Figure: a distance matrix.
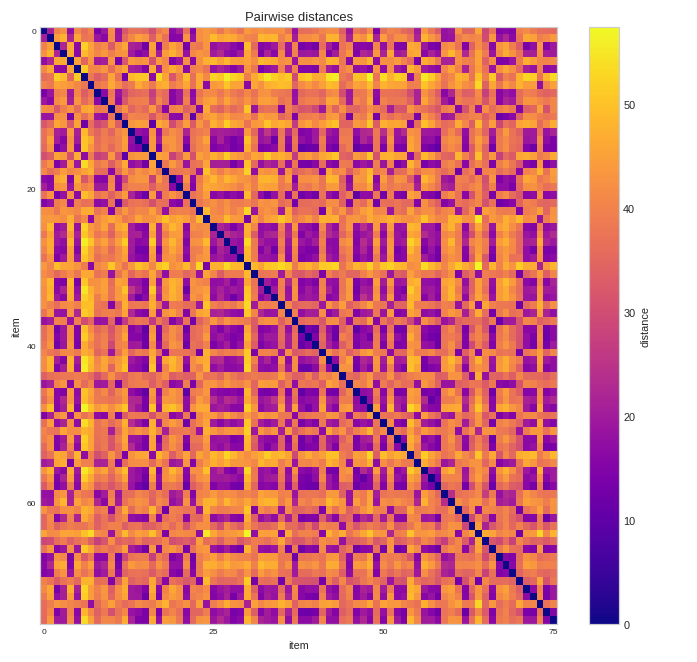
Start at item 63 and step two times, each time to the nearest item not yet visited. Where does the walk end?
65
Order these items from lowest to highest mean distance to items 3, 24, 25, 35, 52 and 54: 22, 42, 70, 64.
42, 70, 22, 64
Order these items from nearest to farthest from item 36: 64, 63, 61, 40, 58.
58, 40, 63, 61, 64
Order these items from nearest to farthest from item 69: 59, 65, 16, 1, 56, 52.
1, 59, 65, 16, 52, 56
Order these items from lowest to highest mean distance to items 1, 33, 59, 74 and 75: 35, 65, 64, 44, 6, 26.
26, 65, 44, 35, 64, 6
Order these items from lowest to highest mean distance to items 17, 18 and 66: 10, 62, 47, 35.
62, 47, 10, 35
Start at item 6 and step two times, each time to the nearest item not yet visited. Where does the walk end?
16
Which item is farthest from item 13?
6
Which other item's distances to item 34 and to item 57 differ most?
47
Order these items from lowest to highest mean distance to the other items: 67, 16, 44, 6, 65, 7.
67, 65, 44, 16, 7, 6
